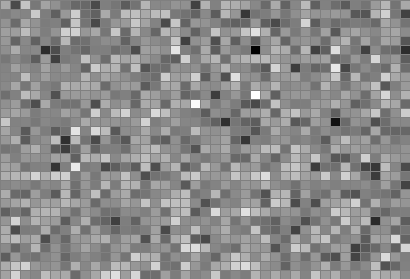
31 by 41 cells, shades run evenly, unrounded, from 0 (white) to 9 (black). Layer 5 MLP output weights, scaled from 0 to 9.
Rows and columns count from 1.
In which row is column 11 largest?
19
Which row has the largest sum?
6
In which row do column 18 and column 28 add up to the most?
28
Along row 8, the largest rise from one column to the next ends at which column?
35
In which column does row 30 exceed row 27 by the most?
40
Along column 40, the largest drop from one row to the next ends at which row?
27
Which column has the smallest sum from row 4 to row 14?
18
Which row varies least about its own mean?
21
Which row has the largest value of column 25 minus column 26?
11
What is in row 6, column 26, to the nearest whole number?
9
